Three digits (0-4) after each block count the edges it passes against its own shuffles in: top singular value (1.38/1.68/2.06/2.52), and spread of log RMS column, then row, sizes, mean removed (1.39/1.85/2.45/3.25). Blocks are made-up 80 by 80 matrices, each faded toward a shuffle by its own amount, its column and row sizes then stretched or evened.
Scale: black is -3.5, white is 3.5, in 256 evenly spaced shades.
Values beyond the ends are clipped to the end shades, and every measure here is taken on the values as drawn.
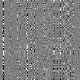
4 4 1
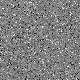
1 0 0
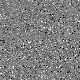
0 0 2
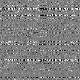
4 0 4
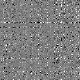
1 3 3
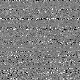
0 0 4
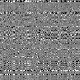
4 1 4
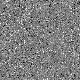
0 1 0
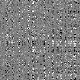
3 4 1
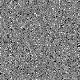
1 2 0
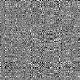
3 3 3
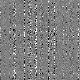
1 4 1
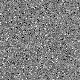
0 0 0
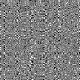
4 3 1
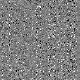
0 3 1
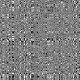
4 3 3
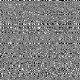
4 1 4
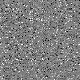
2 0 1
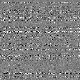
3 1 4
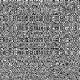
4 1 2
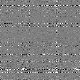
3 2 4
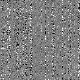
0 4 0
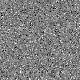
2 0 0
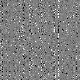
3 3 0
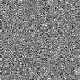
3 0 0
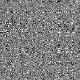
2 2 3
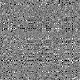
3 2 3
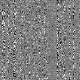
1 4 0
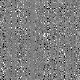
2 4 1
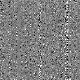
2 3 0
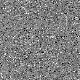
0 0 2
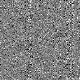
2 3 0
